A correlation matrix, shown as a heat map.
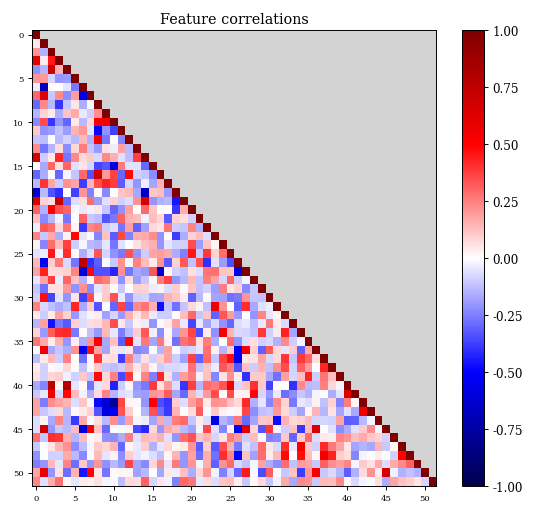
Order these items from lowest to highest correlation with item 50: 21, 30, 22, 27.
21, 22, 30, 27
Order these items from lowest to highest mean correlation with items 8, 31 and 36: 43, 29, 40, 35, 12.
29, 40, 43, 12, 35
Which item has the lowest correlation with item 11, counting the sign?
8
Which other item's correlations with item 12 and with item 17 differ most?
9
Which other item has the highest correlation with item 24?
34
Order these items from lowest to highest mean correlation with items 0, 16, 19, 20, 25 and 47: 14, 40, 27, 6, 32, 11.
11, 27, 6, 40, 32, 14
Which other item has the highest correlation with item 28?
41
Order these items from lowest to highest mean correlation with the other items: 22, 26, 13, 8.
26, 13, 8, 22
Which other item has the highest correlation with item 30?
1
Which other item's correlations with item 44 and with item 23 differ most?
31
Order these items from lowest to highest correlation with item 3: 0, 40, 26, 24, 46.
40, 24, 26, 46, 0
